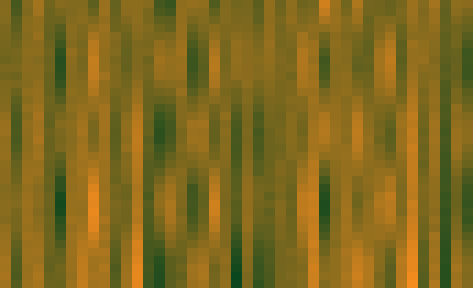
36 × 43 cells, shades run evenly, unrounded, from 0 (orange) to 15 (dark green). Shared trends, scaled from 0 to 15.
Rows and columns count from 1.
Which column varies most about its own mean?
30
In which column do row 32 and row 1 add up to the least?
38
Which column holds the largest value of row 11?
6
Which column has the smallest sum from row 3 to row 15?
9
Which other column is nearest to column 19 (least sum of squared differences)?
42
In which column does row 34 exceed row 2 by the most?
22
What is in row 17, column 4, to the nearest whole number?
5
